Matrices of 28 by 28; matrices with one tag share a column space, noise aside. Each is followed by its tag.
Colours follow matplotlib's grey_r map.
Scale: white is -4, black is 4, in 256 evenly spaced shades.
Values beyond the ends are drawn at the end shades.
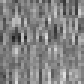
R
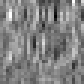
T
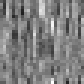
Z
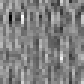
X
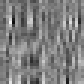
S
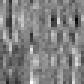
S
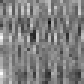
R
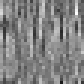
Z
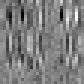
T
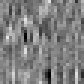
R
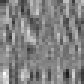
R
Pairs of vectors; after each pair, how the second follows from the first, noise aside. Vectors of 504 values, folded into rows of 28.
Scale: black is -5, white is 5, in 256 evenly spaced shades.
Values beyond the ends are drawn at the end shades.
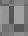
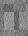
reversed, shrunk.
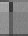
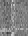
wrapped around, negated, partly zeroed.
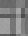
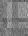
reversed, shrunk.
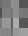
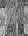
wrapped around, negated.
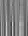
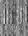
wrapped around, negated.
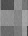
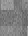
negated, shrunk.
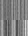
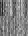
reversed, negated.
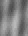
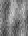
reversed.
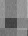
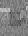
wrapped around, negated, partly zeroed.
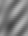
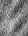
negated.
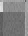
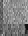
reversed, negated.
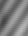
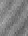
negated, shrunk.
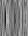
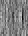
reversed.
